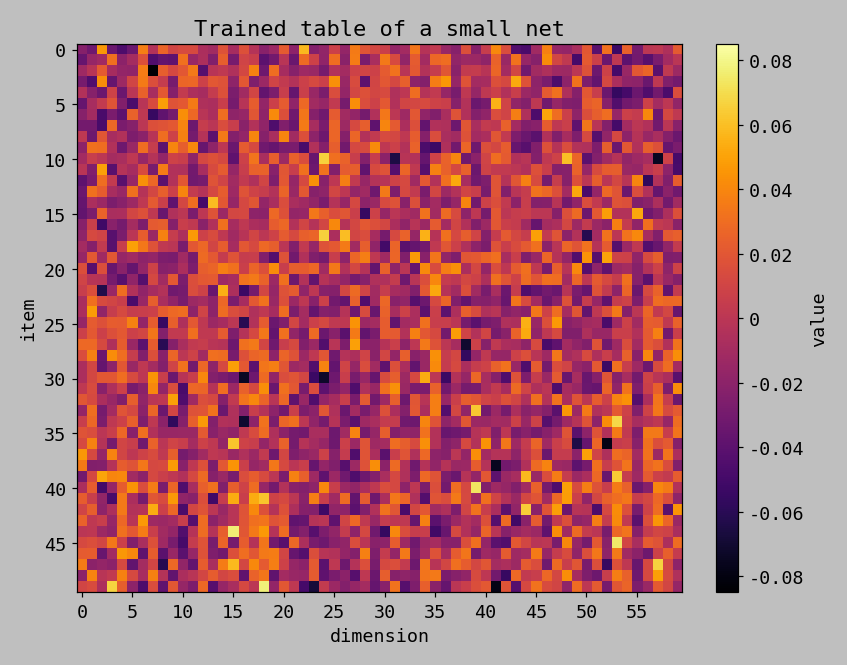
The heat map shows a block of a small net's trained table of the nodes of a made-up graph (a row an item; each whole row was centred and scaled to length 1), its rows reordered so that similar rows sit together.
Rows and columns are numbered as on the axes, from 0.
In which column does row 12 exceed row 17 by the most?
50
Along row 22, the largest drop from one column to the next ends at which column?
2
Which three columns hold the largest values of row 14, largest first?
13, 38, 11
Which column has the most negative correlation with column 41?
4
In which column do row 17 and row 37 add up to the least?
30
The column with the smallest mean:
55
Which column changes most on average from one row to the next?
52
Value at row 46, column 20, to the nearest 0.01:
0.01
